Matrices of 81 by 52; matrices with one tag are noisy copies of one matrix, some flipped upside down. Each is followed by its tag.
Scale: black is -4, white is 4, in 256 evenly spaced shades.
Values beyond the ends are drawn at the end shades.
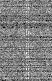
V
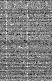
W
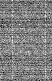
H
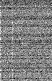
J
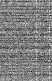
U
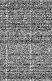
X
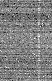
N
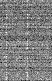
W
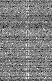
V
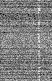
N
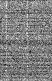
W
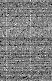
X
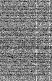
U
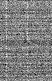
W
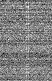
V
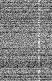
N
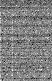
J
